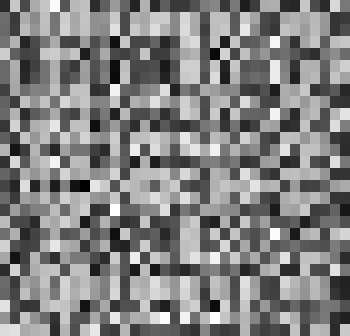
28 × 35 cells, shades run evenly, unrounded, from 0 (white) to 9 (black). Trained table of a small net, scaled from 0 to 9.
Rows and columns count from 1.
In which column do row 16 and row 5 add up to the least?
23
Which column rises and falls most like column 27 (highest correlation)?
34
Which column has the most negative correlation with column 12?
35
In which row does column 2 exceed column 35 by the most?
16
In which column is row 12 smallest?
19
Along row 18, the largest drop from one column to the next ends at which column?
12
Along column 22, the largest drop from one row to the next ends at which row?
27
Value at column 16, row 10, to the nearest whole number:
5
